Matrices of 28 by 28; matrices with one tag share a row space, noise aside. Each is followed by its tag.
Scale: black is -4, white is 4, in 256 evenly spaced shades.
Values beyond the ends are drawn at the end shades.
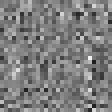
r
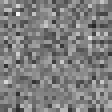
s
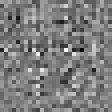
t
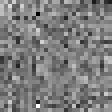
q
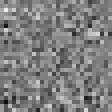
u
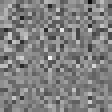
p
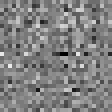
t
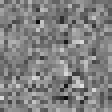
t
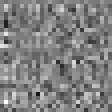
u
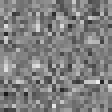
u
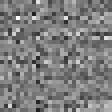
q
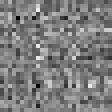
q
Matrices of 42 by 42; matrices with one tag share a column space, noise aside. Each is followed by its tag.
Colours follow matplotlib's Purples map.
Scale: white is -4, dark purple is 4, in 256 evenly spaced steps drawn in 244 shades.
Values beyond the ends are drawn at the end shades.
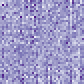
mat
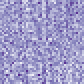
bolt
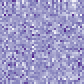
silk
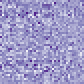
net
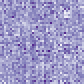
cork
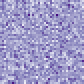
silk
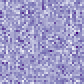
cork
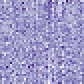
bolt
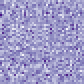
net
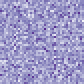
net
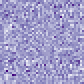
net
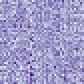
bolt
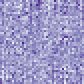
mat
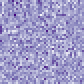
silk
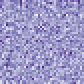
silk
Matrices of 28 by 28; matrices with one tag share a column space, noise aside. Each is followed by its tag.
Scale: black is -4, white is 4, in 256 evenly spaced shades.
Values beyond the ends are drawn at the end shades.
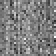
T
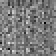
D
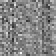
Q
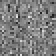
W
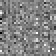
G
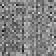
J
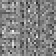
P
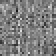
W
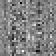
G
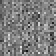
G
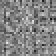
D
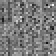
Q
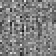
Q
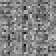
G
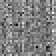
J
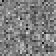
G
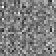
D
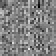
D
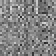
J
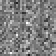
P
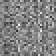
J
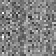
G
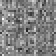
D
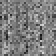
G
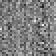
Q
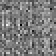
P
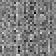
G
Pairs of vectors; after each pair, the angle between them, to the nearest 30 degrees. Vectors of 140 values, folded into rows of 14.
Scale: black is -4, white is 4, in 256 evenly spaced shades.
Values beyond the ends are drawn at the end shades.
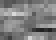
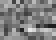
120 degrees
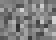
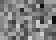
150 degrees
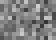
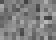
150 degrees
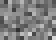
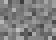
150 degrees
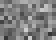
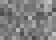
60 degrees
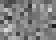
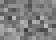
60 degrees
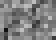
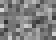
60 degrees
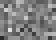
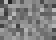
90 degrees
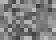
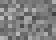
90 degrees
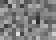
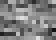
60 degrees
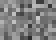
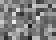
30 degrees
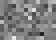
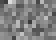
90 degrees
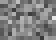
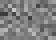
90 degrees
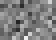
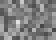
120 degrees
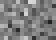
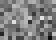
60 degrees
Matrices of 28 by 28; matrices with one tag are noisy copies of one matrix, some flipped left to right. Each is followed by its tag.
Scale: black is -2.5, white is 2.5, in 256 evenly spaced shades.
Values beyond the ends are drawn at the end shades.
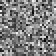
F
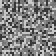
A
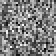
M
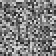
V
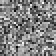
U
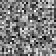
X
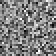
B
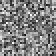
U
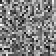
F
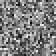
M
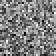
F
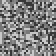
U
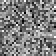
U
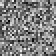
V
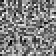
A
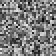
X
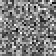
F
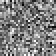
U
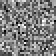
V
